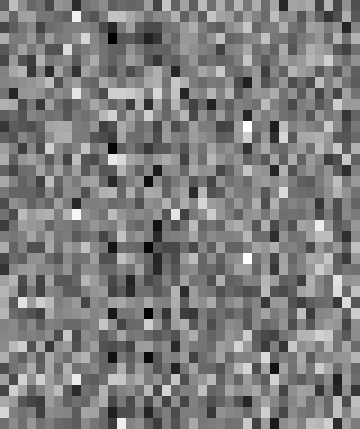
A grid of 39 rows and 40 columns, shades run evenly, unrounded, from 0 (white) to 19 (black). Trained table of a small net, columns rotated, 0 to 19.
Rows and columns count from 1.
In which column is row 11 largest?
28
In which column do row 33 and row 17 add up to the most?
17
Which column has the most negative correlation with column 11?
24
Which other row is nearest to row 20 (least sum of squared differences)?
35
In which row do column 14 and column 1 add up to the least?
15
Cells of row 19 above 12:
6
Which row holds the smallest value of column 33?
32
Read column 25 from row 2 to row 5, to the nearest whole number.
7 12 5 14
